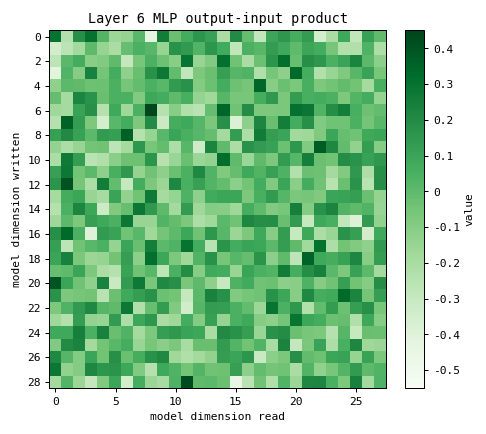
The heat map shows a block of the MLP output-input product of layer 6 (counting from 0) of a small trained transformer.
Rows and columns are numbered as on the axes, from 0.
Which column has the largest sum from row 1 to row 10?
14
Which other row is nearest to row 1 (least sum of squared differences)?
19
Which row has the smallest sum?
28
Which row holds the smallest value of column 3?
16
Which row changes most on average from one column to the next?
0
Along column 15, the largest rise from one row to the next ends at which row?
8
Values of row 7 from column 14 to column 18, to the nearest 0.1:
0.2 -0.4 -0.1 0.2 0
